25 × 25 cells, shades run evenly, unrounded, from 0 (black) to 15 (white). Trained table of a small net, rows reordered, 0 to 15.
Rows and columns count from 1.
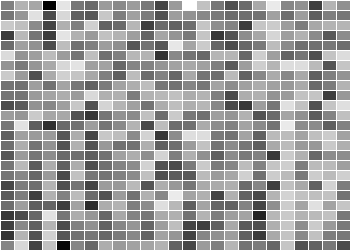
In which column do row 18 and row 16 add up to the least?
5
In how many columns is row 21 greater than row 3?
12
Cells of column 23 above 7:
14
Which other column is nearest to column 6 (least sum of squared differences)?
22
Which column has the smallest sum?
1
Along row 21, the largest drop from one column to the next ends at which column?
7
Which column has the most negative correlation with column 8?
17
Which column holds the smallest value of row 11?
18
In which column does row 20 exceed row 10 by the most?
24
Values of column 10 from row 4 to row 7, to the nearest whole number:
9 5 11 8
